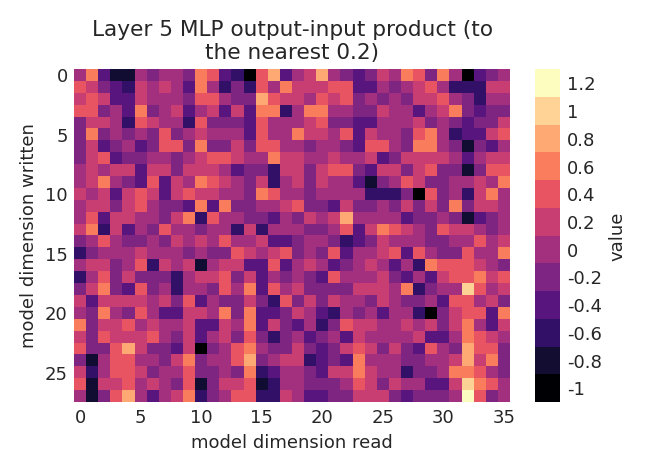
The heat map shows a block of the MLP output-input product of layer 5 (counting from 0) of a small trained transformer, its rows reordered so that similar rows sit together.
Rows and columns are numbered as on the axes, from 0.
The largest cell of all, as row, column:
27, 32
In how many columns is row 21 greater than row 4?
16
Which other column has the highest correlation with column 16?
30
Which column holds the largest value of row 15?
35
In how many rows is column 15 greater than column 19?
13
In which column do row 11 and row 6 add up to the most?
10
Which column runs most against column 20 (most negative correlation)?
14
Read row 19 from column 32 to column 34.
0.4 0 0.2
